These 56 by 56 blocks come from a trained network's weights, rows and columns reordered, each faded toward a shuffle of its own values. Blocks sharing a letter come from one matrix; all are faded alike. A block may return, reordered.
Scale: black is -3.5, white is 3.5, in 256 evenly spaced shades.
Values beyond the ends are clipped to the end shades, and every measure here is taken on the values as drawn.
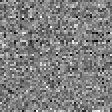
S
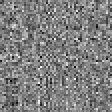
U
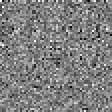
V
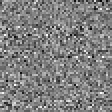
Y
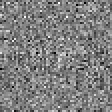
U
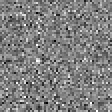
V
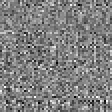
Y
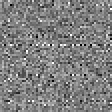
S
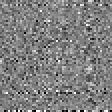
S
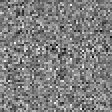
U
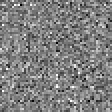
V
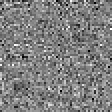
S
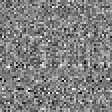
Y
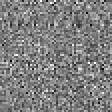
Y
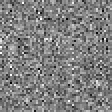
V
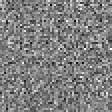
U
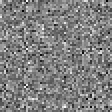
V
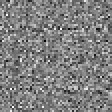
U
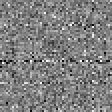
S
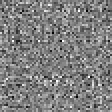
Y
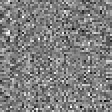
U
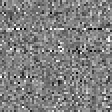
S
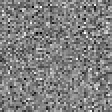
V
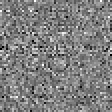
S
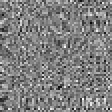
U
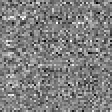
Y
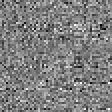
Y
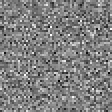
Y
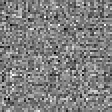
U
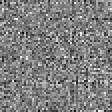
U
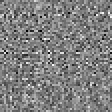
Y
